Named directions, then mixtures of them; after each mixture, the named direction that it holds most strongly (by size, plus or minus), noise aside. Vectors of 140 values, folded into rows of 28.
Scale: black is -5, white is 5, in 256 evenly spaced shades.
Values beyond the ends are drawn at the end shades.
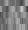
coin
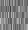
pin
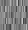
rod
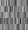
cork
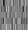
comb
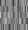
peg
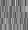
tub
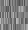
pin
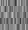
cork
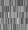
pin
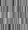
peg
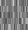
peg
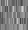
coin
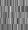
tub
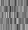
cork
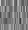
peg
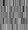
comb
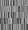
pin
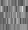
coin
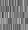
pin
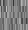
comb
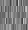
rod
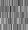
pin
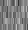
tub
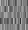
cork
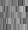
coin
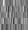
comb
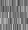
pin
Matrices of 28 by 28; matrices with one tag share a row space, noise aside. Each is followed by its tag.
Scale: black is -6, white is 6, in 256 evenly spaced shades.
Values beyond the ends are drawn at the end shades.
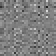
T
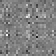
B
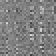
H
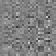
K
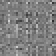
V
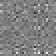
T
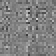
B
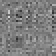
V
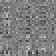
B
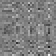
K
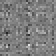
B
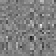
H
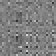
V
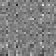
H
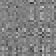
H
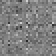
V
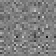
T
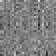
T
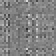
B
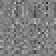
T
